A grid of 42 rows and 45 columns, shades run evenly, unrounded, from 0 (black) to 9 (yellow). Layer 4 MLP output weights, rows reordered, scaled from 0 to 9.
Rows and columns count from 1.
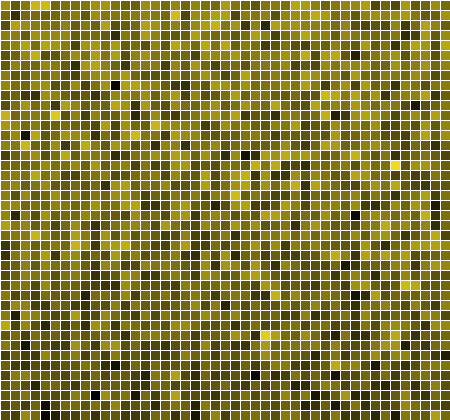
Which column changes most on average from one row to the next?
36
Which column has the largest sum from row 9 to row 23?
24
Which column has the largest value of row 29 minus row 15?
41
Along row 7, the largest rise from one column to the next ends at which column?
9
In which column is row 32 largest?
8
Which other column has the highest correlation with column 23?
5
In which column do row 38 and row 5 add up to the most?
18
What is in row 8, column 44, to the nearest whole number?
3
